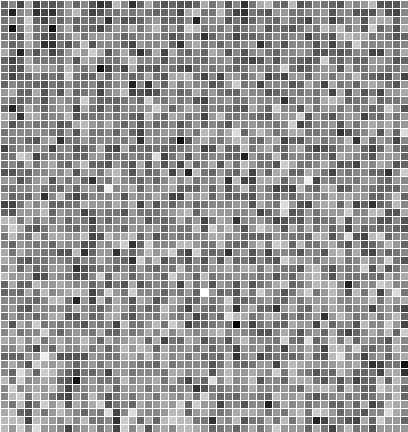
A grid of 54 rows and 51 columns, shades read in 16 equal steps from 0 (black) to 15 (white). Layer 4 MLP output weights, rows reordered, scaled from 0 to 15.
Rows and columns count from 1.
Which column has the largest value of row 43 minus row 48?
10
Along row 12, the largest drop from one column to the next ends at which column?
17
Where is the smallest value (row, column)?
41, 30
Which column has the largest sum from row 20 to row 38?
39
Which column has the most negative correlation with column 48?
33
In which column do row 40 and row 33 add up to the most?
29
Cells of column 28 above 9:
8
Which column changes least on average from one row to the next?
15
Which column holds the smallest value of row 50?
9
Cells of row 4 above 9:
10
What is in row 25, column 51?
6
